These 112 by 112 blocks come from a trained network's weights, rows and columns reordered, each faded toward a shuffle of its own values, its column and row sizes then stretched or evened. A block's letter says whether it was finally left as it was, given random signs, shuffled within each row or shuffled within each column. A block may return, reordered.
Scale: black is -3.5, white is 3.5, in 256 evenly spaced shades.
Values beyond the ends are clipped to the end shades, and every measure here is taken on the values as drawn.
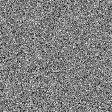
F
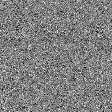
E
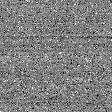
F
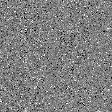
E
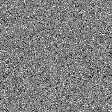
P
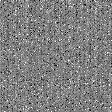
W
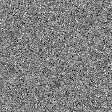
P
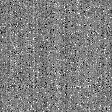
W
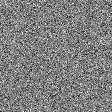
F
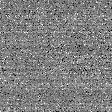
F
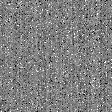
P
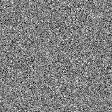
W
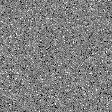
P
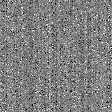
W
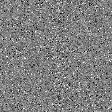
E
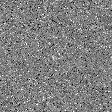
F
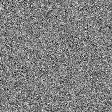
F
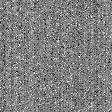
P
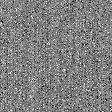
P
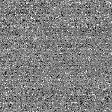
W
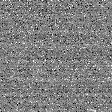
F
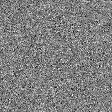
F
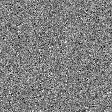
P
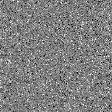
E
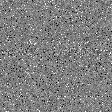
F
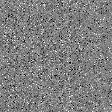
E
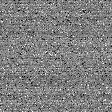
F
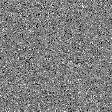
E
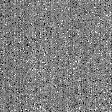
W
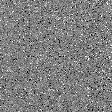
E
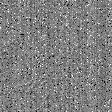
P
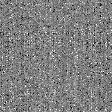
W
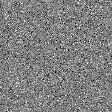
E
